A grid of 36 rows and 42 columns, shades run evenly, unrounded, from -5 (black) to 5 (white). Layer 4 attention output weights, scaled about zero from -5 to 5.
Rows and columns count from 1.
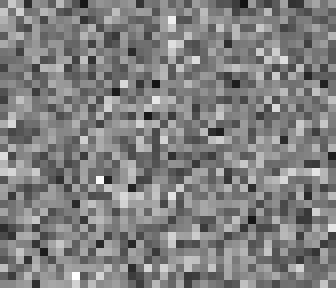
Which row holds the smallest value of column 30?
11
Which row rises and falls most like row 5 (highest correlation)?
23
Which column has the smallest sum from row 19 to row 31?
39
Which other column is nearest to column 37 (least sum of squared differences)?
4
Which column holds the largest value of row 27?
40
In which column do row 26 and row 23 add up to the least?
10
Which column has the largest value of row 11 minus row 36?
24
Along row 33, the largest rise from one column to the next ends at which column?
5
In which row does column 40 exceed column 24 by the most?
22
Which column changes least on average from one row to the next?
8
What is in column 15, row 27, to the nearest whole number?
-2
